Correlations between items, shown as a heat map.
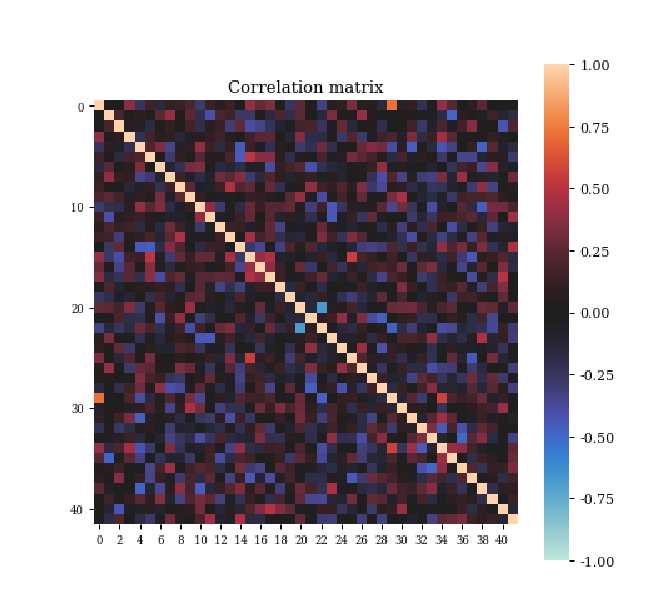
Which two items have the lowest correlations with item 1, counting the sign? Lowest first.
35, 11
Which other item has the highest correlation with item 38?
23
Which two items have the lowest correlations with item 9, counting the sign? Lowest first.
22, 35
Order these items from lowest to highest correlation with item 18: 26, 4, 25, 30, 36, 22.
22, 25, 4, 26, 36, 30
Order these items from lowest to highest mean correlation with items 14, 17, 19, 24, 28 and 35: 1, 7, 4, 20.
1, 4, 7, 20
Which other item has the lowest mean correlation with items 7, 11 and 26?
33
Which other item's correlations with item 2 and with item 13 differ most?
15
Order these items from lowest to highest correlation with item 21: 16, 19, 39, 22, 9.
39, 16, 19, 9, 22
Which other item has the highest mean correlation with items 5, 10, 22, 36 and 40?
17
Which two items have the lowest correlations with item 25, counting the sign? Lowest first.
37, 19
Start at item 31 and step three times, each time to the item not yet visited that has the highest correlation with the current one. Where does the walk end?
0
